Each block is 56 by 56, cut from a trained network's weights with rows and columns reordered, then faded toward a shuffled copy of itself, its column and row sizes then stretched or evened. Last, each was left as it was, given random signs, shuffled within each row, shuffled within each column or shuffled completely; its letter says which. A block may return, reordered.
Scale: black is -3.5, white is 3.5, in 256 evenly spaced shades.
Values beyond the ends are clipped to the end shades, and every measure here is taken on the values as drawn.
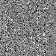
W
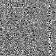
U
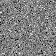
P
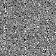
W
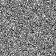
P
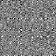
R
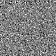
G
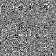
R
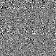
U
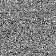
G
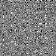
U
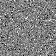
P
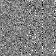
W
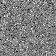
P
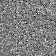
P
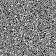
P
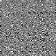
R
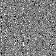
W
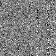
W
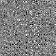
R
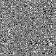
U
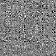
R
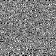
G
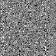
W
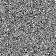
P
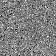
P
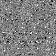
G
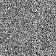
W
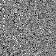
W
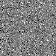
W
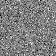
P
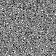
P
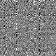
R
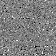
G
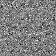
G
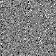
W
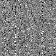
W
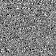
G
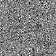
W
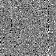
W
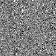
W
